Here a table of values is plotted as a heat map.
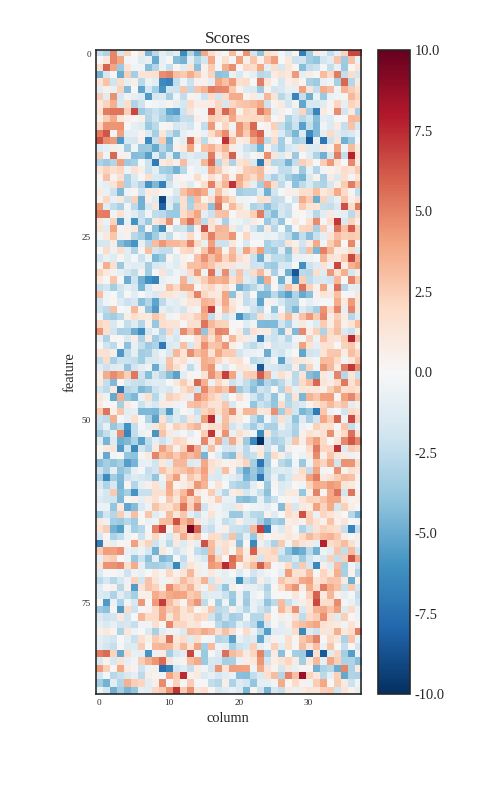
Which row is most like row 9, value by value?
16
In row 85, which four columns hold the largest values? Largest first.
29, 12, 27, 10
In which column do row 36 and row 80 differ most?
23
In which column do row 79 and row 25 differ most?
28
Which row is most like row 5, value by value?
40
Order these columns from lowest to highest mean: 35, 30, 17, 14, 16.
30, 35, 17, 14, 16
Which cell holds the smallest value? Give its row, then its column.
53, 23
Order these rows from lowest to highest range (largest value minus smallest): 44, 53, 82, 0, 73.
73, 44, 0, 82, 53
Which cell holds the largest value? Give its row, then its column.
65, 13
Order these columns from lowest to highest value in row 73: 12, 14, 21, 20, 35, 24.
24, 35, 21, 20, 14, 12
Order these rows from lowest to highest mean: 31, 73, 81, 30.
31, 30, 81, 73
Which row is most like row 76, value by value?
3
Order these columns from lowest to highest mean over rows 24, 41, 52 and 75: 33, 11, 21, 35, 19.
21, 19, 11, 35, 33
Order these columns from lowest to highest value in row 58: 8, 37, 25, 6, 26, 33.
8, 26, 6, 25, 37, 33
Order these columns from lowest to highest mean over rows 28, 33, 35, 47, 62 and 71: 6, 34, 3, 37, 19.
6, 19, 3, 37, 34
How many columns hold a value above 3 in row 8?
10
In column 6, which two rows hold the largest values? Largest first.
75, 77
